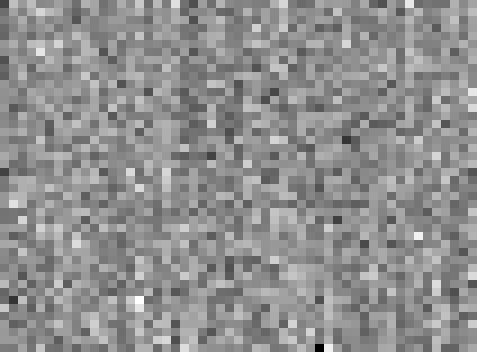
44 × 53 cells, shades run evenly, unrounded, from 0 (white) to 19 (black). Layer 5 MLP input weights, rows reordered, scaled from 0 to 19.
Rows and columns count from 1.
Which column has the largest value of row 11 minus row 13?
14
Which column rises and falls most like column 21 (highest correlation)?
37
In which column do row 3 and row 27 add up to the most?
22
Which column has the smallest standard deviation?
40
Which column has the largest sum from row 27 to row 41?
51
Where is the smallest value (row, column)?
38, 16
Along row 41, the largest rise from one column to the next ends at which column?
20
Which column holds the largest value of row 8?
1
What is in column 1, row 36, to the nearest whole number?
5
